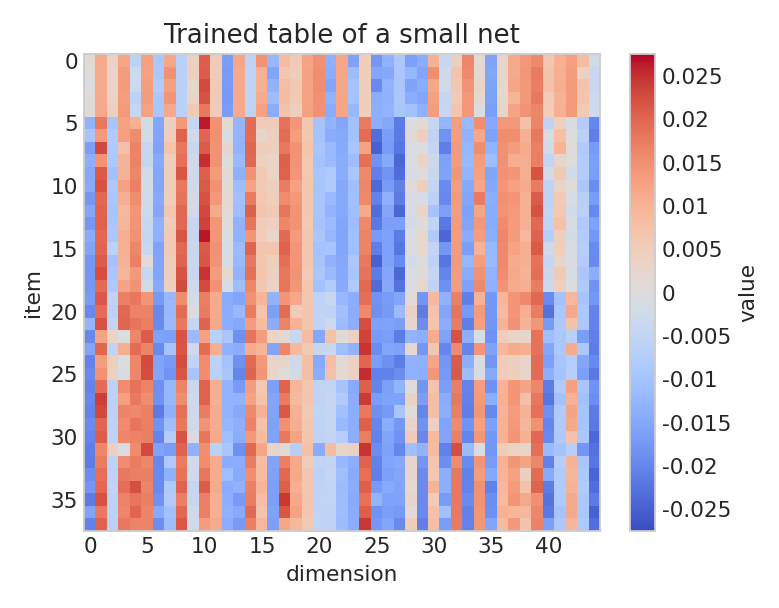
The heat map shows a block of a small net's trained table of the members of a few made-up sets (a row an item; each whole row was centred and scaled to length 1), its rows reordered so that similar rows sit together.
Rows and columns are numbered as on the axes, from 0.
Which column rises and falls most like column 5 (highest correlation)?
30
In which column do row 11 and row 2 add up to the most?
10
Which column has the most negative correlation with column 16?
42
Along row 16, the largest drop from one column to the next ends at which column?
25
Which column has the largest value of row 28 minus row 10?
5
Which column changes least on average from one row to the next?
19
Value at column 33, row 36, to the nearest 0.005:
-0.02
